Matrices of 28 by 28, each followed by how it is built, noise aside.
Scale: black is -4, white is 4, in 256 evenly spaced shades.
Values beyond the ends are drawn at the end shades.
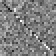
diagonal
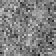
smooth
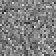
noise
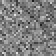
Toeplitz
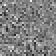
lower triangular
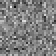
low rank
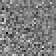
lower triangular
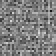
blocks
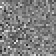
lower triangular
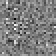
low rank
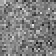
smooth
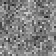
smooth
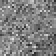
smooth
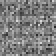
blocks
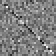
diagonal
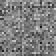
blocks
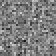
blocks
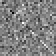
diagonal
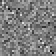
diagonal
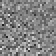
lower triangular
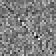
diagonal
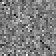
diagonal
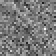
Toeplitz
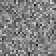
noise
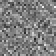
Toeplitz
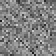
Toeplitz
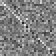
diagonal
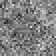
smooth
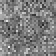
smooth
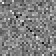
diagonal
